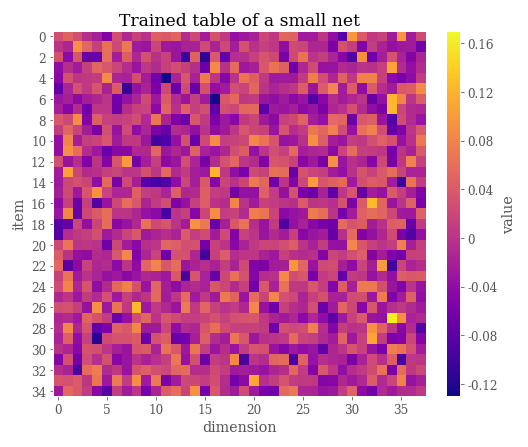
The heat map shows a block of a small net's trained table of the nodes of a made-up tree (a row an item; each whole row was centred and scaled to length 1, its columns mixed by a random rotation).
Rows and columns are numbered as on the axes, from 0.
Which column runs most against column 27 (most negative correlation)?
14
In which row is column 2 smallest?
32
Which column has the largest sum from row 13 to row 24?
1
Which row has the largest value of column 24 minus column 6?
22
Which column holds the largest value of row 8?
2
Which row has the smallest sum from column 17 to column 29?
15
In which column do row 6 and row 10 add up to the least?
10
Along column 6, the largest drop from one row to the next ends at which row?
27
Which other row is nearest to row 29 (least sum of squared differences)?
16
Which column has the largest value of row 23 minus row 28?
37
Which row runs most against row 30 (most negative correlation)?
9
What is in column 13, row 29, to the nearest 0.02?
-0.06
